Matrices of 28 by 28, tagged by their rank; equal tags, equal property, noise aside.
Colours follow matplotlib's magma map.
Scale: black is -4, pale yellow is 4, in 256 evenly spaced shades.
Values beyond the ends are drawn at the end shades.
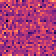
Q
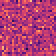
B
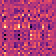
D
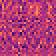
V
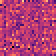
Q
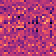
V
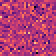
B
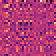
D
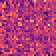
B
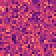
B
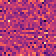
Q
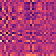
D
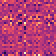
D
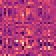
D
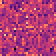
B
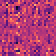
V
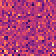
Q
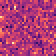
B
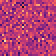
B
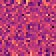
Q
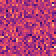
B
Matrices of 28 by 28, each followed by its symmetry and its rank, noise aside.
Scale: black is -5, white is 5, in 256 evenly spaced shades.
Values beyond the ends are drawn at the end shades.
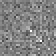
symmetric, rank six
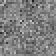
symmetric, rank six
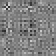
symmetric, rank three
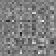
no symmetry, rank three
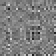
symmetric, rank four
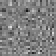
antisymmetric, rank four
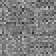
no symmetry, rank six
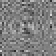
antisymmetric, rank four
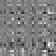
no symmetry, rank three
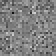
symmetric, rank six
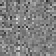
no symmetry, rank six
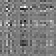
no symmetry, rank three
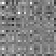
no symmetry, rank three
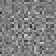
no symmetry, rank four
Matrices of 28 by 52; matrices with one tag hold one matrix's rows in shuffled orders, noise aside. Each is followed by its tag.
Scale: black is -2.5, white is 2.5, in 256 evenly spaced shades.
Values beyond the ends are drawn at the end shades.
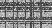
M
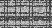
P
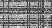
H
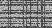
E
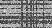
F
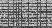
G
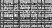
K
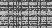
G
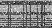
E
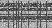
G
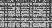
P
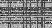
E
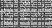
K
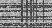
F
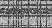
G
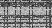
P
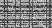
P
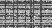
M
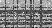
M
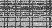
P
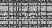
G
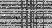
F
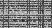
H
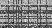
G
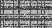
K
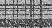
M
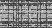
G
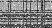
E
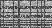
K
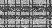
P
